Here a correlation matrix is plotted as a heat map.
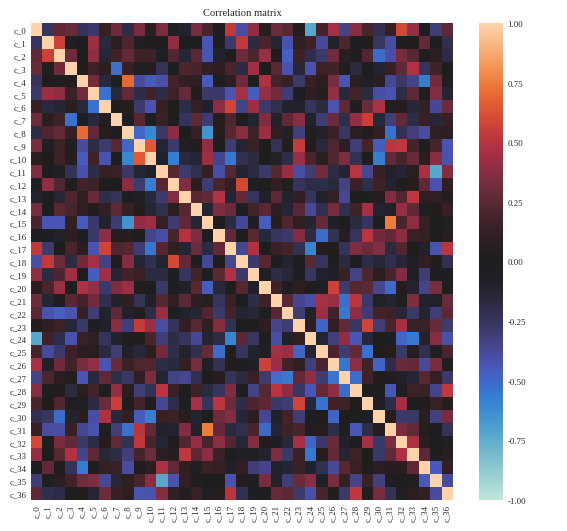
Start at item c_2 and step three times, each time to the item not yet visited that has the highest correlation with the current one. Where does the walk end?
c_12
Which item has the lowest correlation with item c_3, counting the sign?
c_7
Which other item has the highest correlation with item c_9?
c_10
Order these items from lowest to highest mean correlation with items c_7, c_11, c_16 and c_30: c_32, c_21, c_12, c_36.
c_21, c_32, c_12, c_36
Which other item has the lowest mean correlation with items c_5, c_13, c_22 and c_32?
c_27
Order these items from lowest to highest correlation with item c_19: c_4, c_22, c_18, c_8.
c_18, c_22, c_4, c_8
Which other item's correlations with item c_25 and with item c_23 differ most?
c_29
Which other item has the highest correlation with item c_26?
c_20
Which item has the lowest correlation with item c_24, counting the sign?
c_0
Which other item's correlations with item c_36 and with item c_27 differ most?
c_28
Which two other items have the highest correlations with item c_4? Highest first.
c_8, c_20
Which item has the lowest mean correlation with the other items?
c_24
